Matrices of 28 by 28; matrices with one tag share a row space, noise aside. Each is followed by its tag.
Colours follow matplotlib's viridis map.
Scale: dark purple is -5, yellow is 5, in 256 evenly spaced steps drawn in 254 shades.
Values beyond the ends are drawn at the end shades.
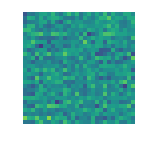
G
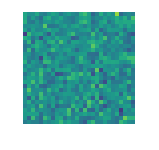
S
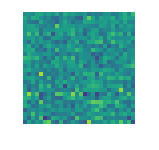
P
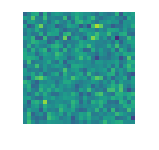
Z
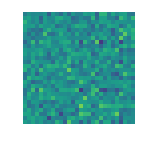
S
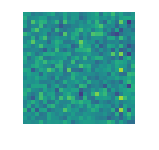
Z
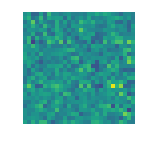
Z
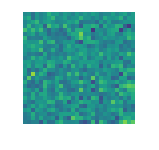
S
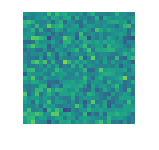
G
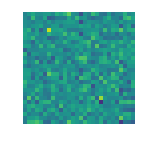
S
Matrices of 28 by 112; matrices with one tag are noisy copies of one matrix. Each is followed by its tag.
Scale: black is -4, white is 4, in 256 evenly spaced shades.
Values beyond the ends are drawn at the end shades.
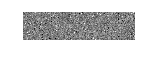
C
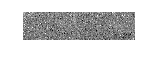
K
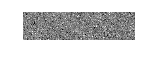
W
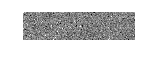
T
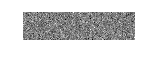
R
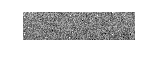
K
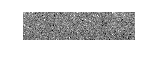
K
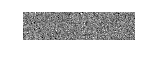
C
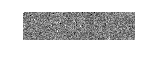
T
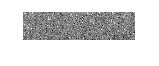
K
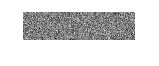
C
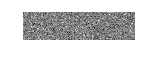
W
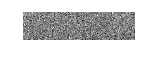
K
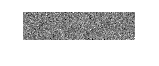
R
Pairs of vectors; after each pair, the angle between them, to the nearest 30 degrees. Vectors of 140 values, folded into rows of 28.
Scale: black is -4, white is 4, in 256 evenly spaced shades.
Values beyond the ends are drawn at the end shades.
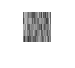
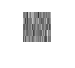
120 degrees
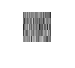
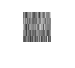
120 degrees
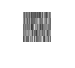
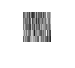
90 degrees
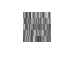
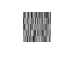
150 degrees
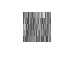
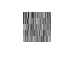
60 degrees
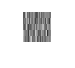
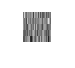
120 degrees
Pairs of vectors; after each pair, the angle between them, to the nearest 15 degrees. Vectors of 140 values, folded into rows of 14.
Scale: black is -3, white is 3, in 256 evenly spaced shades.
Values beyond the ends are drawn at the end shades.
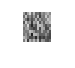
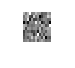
90 degrees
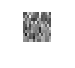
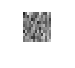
45 degrees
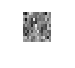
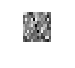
150 degrees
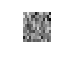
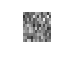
135 degrees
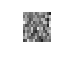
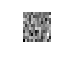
75 degrees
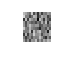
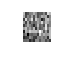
75 degrees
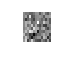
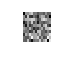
135 degrees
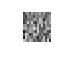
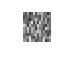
75 degrees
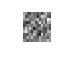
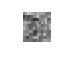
120 degrees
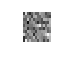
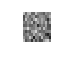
120 degrees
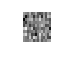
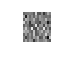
75 degrees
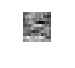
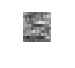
165 degrees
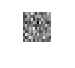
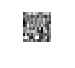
90 degrees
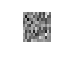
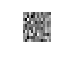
120 degrees
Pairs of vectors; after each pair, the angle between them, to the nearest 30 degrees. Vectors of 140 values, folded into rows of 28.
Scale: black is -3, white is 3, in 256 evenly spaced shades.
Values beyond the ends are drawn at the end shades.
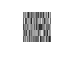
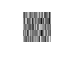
150 degrees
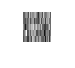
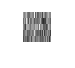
60 degrees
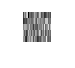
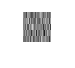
90 degrees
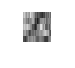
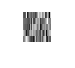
120 degrees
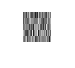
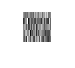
90 degrees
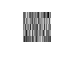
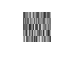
60 degrees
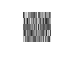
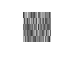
30 degrees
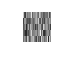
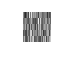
60 degrees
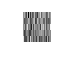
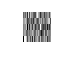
120 degrees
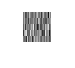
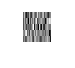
60 degrees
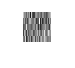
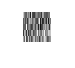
30 degrees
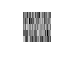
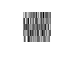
120 degrees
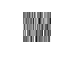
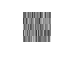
60 degrees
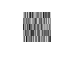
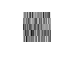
30 degrees
